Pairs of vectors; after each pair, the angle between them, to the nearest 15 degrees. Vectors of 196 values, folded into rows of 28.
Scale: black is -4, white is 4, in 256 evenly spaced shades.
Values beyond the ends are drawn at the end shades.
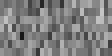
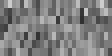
90 degrees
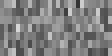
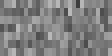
30 degrees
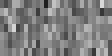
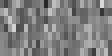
15 degrees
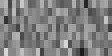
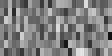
150 degrees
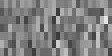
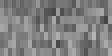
150 degrees
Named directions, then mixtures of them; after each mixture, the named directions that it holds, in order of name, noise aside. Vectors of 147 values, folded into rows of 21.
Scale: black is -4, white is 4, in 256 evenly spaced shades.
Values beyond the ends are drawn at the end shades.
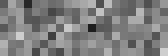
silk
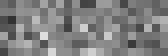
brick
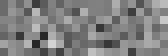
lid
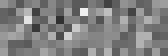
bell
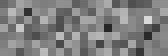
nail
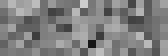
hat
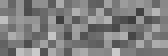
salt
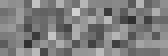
hat, salt.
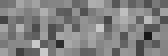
lid, nail, salt.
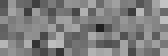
lid, silk.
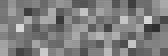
bell, nail.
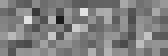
bell, salt.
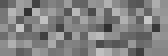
lid, nail.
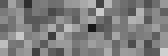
silk.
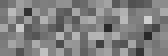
nail.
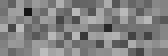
nail, salt.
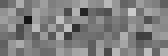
bell.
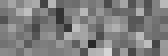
bell, hat.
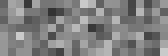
hat, silk.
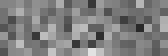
brick, hat, salt.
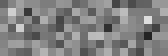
nail.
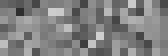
hat.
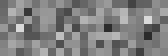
nail.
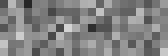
silk.
